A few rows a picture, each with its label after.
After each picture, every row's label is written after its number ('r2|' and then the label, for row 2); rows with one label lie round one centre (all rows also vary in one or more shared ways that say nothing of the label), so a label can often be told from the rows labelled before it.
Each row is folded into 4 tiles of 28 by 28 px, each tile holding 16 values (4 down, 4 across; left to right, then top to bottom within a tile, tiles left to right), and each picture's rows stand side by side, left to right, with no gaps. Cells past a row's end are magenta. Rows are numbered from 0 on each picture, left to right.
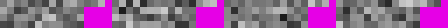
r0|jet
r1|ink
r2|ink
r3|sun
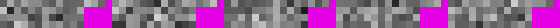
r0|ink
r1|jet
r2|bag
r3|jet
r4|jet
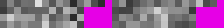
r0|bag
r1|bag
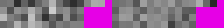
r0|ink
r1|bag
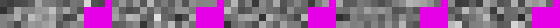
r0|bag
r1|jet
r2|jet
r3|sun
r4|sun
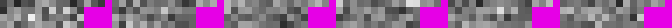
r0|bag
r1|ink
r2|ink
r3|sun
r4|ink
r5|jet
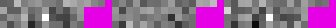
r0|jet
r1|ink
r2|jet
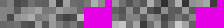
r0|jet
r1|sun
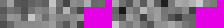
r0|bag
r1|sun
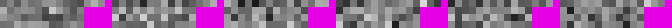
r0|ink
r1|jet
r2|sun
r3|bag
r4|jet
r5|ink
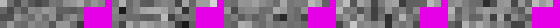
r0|sun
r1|ink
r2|ink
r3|ink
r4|ink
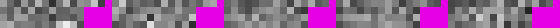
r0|sun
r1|jet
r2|bag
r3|bag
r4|bag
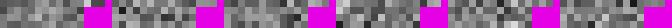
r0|bag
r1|ink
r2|jet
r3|jet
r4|sun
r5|jet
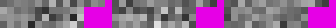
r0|jet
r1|bag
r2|bag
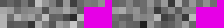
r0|jet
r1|jet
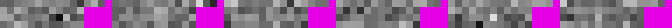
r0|ink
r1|bag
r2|bag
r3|sun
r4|jet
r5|sun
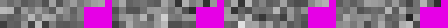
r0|jet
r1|bag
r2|ink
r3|bag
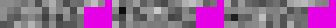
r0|ink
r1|sun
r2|sun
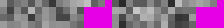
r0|sun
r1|jet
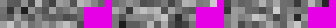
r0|sun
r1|jet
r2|bag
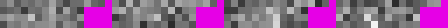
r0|bag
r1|jet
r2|bag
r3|jet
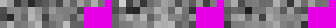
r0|sun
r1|bag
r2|bag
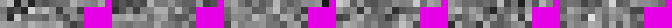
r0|sun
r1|bag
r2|bag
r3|sun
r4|jet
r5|bag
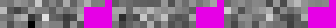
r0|jet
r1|jet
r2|jet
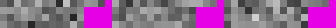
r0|jet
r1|sun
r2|bag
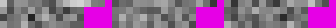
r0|sun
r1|bag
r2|sun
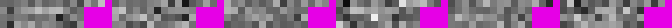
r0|ink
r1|jet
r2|jet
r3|sun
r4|bag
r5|bag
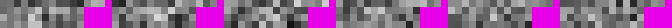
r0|ink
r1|jet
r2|jet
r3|sun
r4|jet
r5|jet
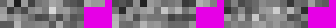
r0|ink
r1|ink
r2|bag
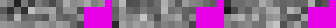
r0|sun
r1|bag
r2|bag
